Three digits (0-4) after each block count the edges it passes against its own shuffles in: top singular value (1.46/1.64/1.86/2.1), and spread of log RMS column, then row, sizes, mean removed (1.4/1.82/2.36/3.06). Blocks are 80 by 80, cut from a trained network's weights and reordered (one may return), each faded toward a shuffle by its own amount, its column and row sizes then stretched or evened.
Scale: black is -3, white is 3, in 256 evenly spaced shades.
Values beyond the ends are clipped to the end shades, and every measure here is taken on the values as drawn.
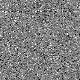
1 0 0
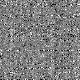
0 0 4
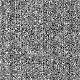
2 0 2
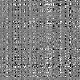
3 4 4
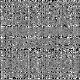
3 2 4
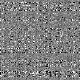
1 2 4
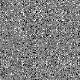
1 2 2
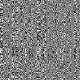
4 4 1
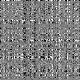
4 3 4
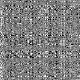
3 2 4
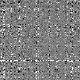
1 4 3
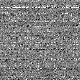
2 1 3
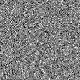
3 0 0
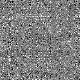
0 3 0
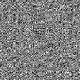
4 0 2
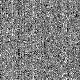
1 1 0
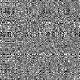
4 2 3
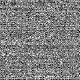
2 1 0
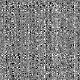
2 3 3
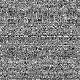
2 0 1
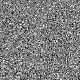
1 0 0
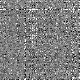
1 3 2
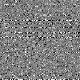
3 0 3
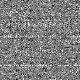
1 2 1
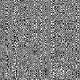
4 4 1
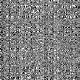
3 1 3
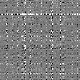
3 4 3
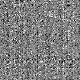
1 1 2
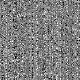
1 3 1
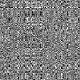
4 3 1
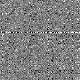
3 2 2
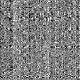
3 1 3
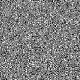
2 0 1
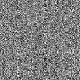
3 2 0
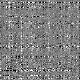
2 2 4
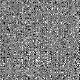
0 3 3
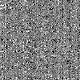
1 1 2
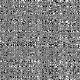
2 1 4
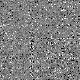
1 2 2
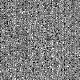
0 2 0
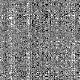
3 2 3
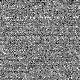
1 0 0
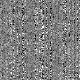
1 4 0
